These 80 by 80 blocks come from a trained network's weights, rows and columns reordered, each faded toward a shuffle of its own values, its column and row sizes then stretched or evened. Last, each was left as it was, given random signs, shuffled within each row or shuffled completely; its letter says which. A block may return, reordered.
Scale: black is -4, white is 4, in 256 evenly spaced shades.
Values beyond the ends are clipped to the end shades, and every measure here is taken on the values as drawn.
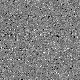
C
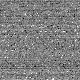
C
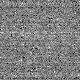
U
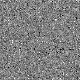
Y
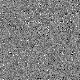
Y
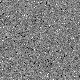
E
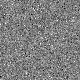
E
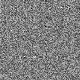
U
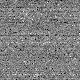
C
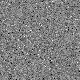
E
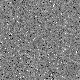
E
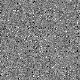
Y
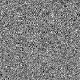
U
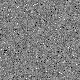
E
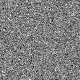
E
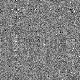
U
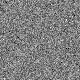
E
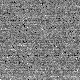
C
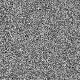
Y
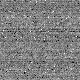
C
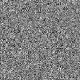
U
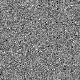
Y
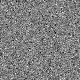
E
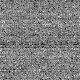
U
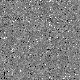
Y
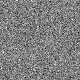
E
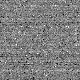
C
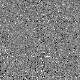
Y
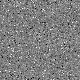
E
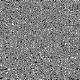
U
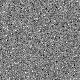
E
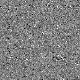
Y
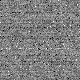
C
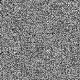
U
